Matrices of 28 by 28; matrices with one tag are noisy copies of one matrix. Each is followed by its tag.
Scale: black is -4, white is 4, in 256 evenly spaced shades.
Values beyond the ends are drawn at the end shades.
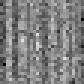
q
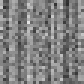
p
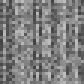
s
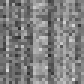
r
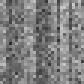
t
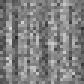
q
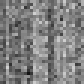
r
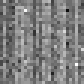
s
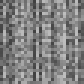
s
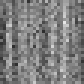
q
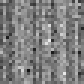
s
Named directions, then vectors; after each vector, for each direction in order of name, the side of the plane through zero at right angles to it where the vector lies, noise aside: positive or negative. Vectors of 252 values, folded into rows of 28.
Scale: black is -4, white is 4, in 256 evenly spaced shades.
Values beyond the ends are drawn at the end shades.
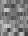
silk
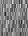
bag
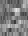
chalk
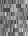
negative, positive, negative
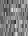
negative, positive, negative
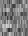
positive, positive, positive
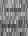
positive, negative, negative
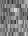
negative, positive, negative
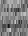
positive, negative, negative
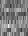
negative, positive, positive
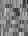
negative, negative, positive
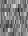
negative, negative, negative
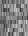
negative, positive, negative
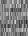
positive, negative, negative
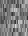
negative, positive, negative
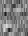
positive, positive, positive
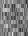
positive, negative, positive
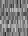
negative, positive, positive
